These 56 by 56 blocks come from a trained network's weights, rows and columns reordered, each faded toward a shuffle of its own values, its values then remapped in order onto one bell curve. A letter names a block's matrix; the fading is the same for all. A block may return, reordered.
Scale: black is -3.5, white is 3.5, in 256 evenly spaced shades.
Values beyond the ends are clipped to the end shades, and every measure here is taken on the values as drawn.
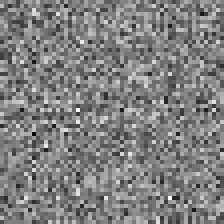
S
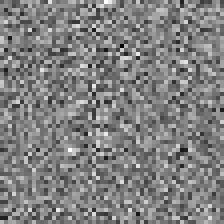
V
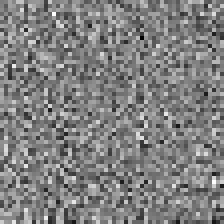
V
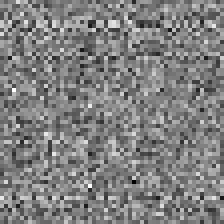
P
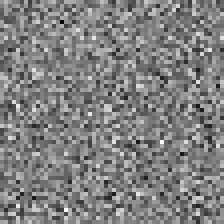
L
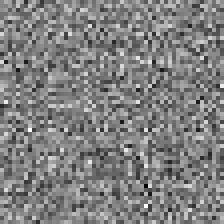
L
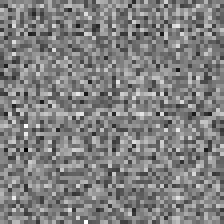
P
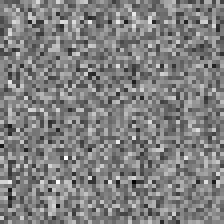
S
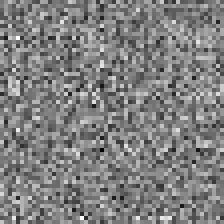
S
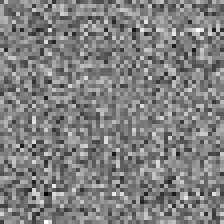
S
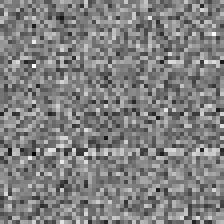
P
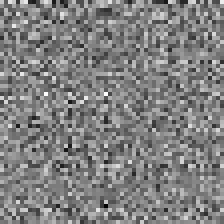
P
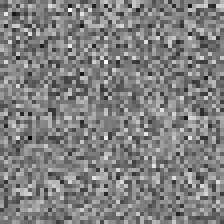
L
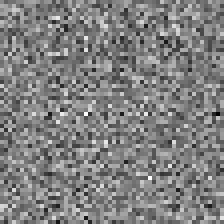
L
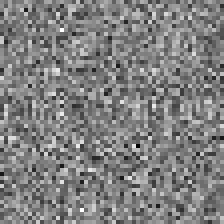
L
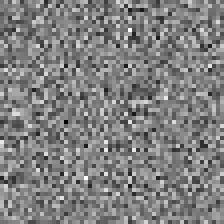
L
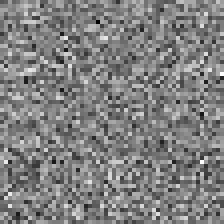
L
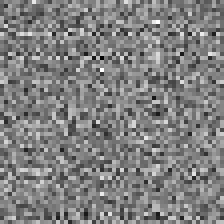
P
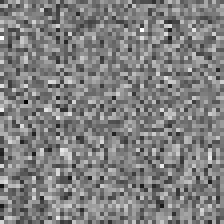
V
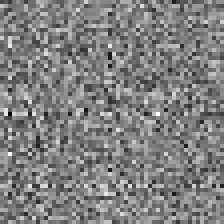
S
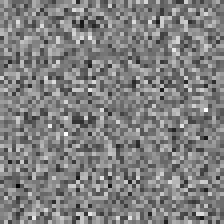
L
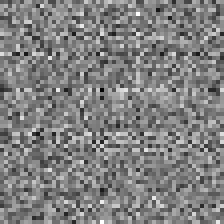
P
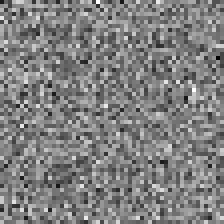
S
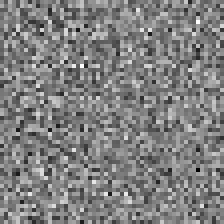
S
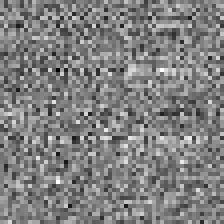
P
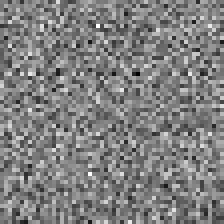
L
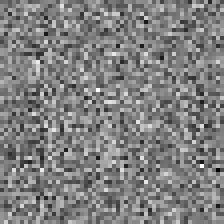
L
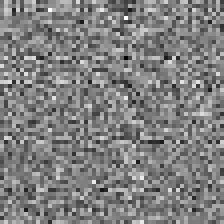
P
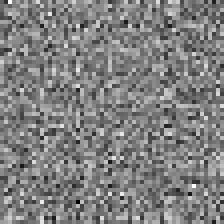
L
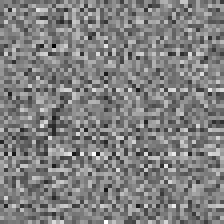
P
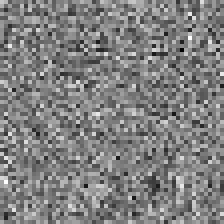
L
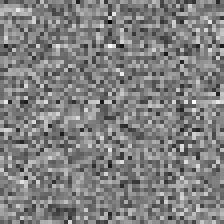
S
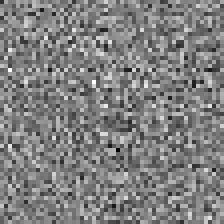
L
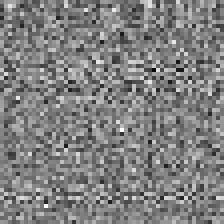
P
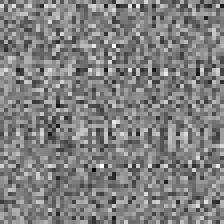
P
